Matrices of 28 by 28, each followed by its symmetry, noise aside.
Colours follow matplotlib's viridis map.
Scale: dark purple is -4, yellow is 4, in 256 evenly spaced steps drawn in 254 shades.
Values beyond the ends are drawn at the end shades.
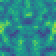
mirrored left to right.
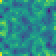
mirrored top to bottom.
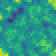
symmetric.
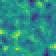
antisymmetric.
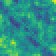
symmetric across the other diagonal.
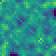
symmetric.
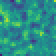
antisymmetric.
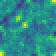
symmetric.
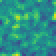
symmetric.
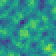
symmetric.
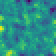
antisymmetric.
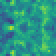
mirrored top to bottom.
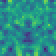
mirrored left to right.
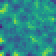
symmetric across the other diagonal.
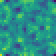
mirrored top to bottom.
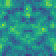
mirrored left to right.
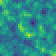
symmetric across the other diagonal.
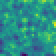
antisymmetric.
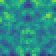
mirrored left to right.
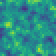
antisymmetric.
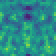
mirrored left to right.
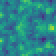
mirrored top to bottom.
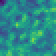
symmetric.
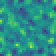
antisymmetric.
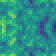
mirrored top to bottom.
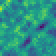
symmetric.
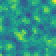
symmetric across the other diagonal.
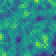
symmetric.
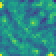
symmetric across the other diagonal.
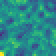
symmetric across the other diagonal.
